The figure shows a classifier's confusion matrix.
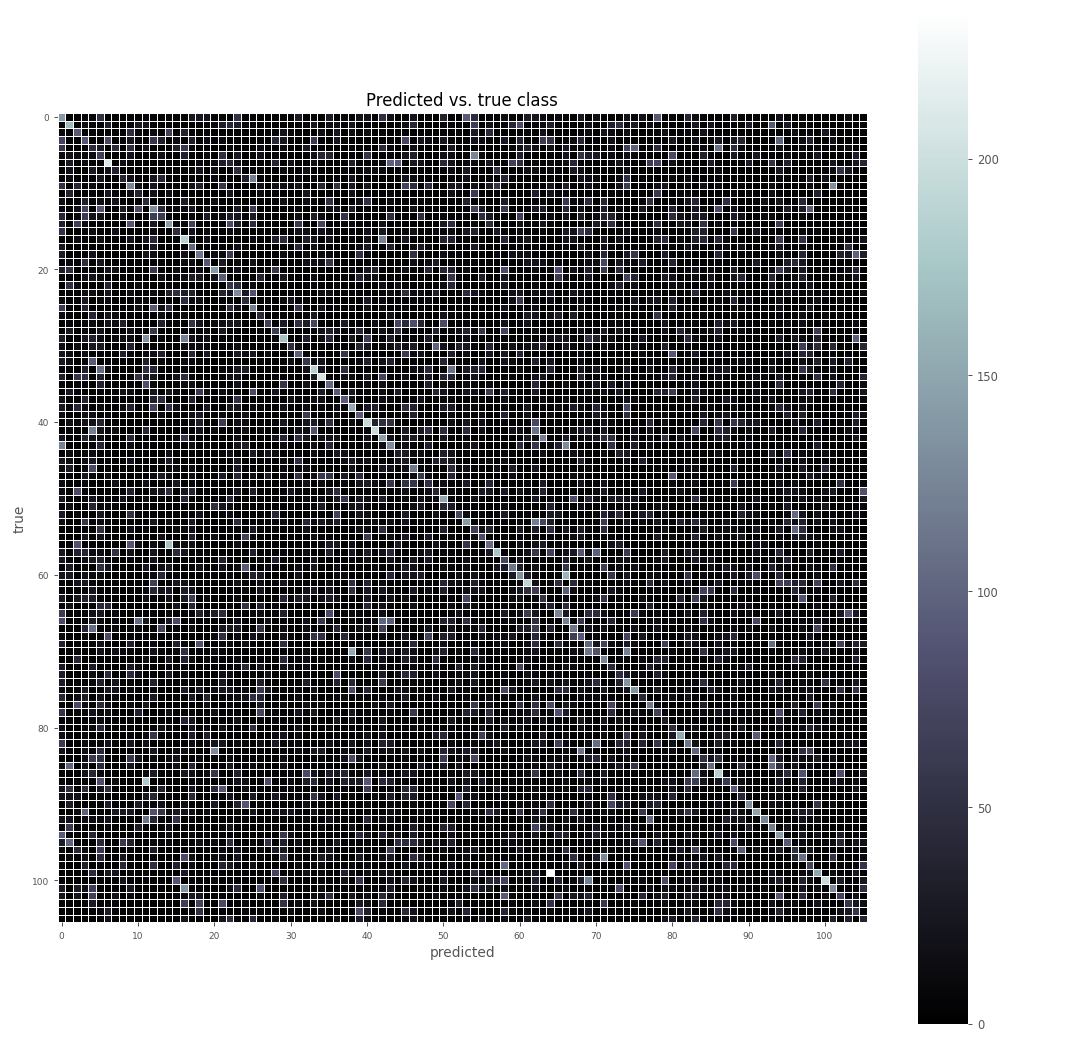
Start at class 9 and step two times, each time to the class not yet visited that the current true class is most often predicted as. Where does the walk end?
16
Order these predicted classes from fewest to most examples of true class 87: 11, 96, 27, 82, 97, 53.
96, 53, 97, 82, 27, 11
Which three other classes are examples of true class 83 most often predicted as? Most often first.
20, 68, 98
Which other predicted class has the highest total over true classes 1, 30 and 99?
64
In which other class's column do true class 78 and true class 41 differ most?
4
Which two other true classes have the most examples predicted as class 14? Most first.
56, 2
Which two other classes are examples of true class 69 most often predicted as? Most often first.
93, 18
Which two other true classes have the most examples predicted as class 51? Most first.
33, 90
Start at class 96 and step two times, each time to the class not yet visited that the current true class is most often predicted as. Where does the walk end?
52
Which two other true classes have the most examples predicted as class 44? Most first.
6, 27
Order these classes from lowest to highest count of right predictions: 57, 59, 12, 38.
59, 12, 38, 57
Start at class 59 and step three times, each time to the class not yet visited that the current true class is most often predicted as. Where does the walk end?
66
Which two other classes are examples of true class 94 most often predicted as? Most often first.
0, 29
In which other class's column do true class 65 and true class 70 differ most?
38
